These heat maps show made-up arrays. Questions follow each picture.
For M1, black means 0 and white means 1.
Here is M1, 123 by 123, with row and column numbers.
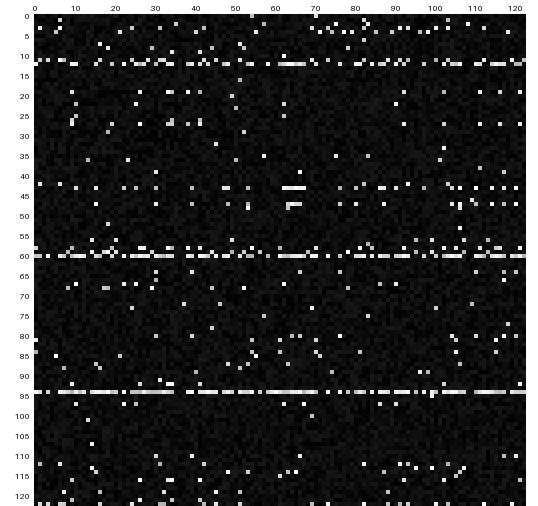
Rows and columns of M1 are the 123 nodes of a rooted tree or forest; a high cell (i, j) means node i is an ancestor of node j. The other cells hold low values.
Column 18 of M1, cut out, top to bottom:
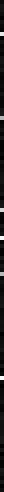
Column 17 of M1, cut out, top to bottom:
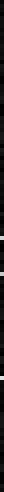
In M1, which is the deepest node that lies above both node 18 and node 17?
68
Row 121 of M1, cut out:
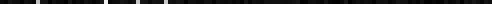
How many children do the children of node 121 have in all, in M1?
1
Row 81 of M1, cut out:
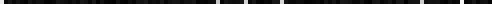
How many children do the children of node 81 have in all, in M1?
4
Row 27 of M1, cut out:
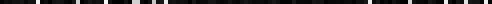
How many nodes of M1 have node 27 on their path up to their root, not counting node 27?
12
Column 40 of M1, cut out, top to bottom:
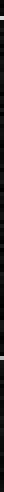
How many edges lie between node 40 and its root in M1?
2
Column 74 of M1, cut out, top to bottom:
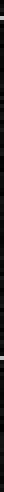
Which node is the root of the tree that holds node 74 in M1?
4
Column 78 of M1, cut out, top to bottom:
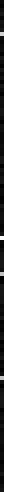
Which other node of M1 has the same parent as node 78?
29
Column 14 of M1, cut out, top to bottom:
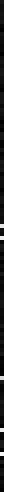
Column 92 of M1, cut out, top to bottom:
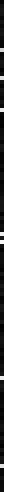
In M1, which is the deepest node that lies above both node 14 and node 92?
94
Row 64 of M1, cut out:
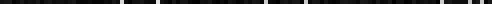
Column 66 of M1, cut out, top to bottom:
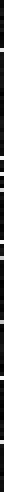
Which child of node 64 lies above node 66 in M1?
110
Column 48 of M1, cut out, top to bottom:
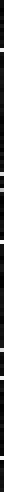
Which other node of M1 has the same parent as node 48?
15
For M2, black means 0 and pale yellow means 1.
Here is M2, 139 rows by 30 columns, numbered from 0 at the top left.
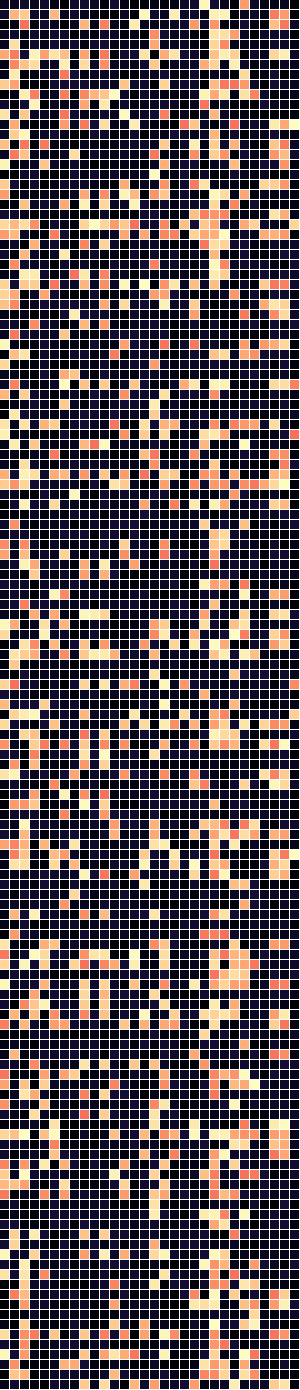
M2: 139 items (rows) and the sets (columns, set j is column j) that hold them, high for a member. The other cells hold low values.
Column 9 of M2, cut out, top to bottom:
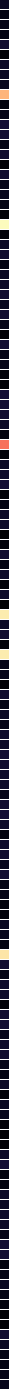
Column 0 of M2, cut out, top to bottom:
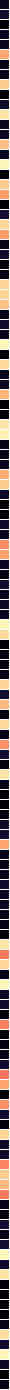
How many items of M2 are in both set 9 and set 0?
2
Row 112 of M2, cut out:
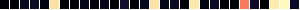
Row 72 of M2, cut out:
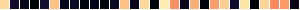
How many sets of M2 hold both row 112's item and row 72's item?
5
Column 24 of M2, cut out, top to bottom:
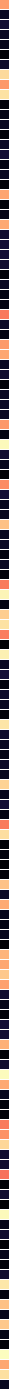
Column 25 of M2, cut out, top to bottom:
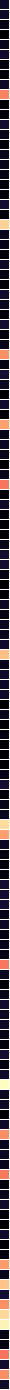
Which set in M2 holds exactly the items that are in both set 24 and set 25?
11
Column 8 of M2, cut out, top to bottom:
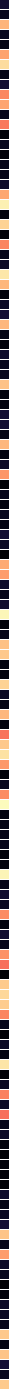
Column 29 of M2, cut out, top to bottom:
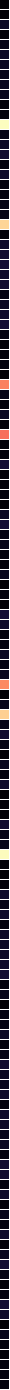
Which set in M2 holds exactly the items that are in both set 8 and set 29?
18
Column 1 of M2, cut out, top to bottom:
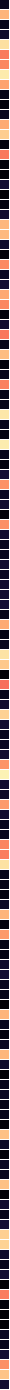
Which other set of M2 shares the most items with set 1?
21
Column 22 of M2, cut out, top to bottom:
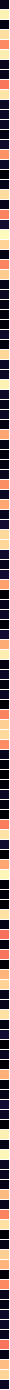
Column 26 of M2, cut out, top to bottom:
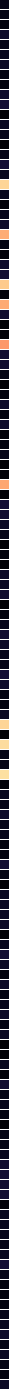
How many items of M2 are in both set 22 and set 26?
4
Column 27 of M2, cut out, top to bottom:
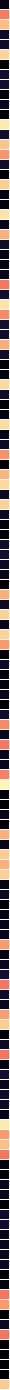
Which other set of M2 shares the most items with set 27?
28
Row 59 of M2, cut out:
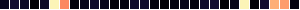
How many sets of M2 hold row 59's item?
5
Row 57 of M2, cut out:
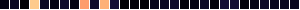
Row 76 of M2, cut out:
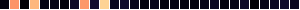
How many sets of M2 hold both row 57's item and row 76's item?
3
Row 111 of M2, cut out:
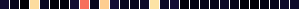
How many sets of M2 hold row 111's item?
4
